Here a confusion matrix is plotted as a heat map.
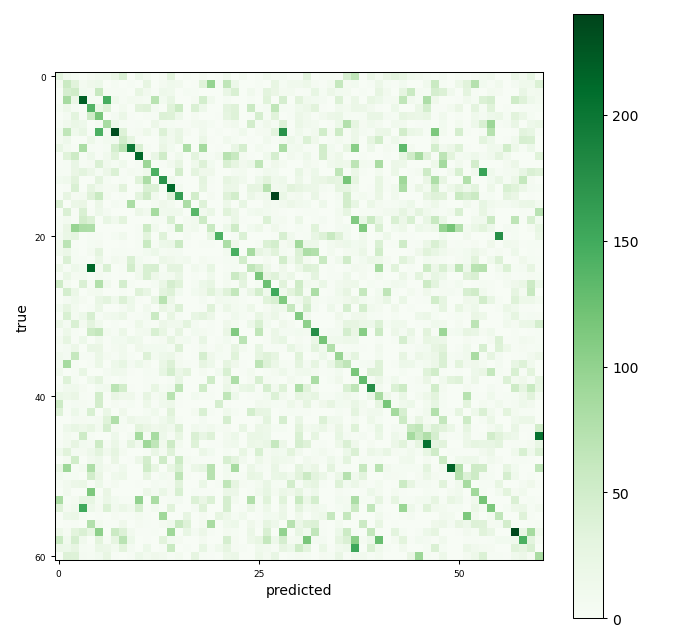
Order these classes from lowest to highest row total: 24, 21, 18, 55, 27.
55, 21, 18, 27, 24
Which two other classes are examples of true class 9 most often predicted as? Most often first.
43, 37
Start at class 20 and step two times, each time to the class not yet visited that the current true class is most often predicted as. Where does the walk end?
51
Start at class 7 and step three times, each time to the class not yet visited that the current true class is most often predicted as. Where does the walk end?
36
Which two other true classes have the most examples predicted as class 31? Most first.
58, 22
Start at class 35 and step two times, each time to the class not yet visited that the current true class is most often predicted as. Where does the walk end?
4
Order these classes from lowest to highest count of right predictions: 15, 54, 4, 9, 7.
54, 4, 15, 9, 7
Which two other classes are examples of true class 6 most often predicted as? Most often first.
54, 36
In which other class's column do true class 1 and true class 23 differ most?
19
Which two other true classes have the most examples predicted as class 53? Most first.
12, 24
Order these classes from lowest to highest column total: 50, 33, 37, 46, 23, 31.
23, 33, 50, 31, 46, 37
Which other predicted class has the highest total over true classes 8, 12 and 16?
53
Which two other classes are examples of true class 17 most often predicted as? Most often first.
12, 60
